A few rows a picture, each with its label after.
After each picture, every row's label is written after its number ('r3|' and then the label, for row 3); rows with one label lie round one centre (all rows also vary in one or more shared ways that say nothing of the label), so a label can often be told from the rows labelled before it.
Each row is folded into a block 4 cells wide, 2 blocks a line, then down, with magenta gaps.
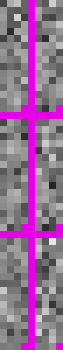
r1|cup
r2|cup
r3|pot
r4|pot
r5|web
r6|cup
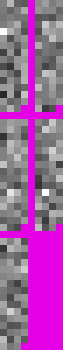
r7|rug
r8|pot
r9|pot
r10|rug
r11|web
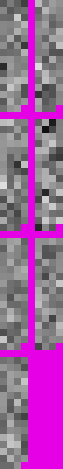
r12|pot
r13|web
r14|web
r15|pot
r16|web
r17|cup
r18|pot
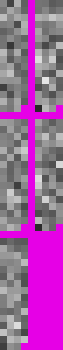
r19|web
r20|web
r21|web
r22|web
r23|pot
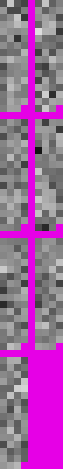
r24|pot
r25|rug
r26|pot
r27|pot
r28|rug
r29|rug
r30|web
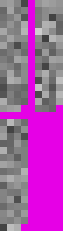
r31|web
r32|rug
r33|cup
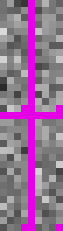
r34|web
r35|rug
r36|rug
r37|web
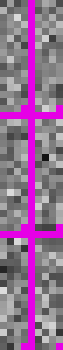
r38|pot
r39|web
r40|cup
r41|rug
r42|cup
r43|pot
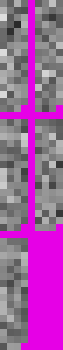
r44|cup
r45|cup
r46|web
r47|pot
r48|web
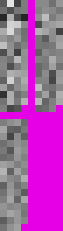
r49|pot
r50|rug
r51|cup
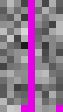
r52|web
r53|web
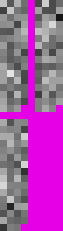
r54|web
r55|pot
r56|web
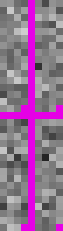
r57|web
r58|rug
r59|web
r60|cup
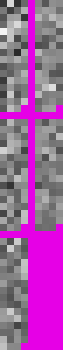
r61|pot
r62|rug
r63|rug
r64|rug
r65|web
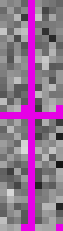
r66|web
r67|cup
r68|web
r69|pot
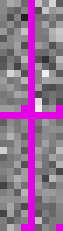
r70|cup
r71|web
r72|rug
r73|web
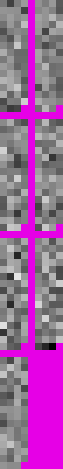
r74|pot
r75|web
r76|web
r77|web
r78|rug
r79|pot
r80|rug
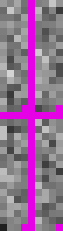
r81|web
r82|cup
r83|cup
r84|web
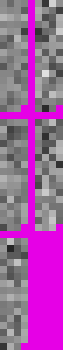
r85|rug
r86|cup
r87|cup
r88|cup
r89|cup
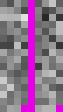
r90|rug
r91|cup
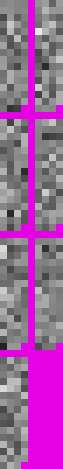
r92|pot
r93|rug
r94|web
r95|cup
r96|cup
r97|cup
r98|rug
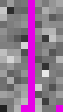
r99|cup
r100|rug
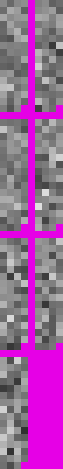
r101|rug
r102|web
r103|pot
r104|rug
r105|pot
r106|rug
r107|cup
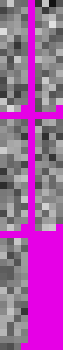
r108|web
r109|pot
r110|rug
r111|cup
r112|cup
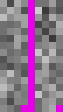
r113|rug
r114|cup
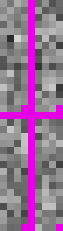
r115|rug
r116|pot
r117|web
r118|pot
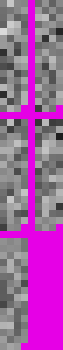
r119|rug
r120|rug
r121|pot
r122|pot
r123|rug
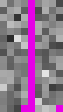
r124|rug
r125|web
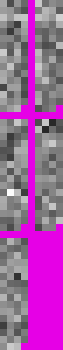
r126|web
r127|web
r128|cup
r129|pot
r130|web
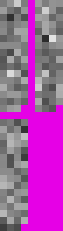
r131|cup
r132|rug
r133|pot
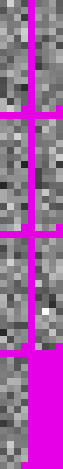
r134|web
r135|rug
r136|rug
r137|rug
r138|web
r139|pot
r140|rug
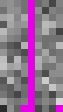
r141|web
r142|pot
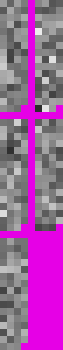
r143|web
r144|web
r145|cup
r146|pot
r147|rug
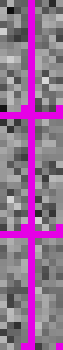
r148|cup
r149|pot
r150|pot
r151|web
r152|web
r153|cup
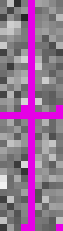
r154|pot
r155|web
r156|web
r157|pot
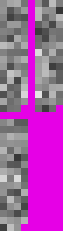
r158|cup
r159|cup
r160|web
